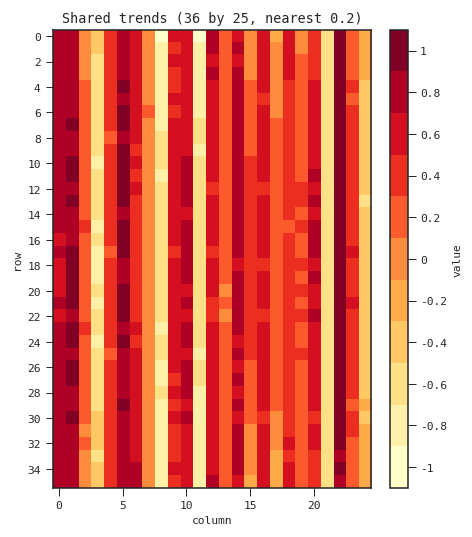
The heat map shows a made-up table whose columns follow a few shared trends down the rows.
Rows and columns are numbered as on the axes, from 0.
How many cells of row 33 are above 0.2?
13
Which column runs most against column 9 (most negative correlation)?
24
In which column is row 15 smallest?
3
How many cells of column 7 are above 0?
1
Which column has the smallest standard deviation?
21
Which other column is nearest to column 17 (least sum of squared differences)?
2
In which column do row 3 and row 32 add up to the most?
22
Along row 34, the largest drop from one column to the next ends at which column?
11
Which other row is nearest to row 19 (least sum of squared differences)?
16
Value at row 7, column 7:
0
